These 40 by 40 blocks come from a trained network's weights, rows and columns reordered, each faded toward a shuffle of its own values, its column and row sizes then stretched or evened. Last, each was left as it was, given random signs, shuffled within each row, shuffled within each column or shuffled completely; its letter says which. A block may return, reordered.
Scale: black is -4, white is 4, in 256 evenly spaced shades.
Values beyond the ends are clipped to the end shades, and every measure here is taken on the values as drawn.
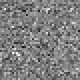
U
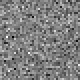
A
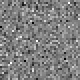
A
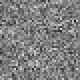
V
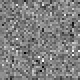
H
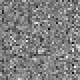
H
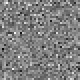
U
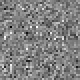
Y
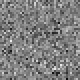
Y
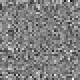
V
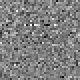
U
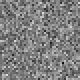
A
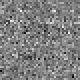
U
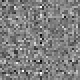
V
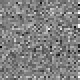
Y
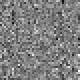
H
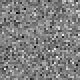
A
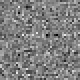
V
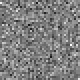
A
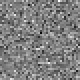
A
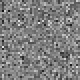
Y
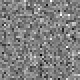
H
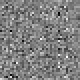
Y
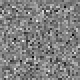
U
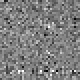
Y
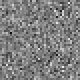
H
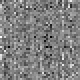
V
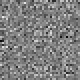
V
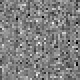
H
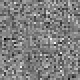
Y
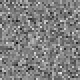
A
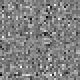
Y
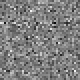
U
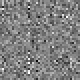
Y
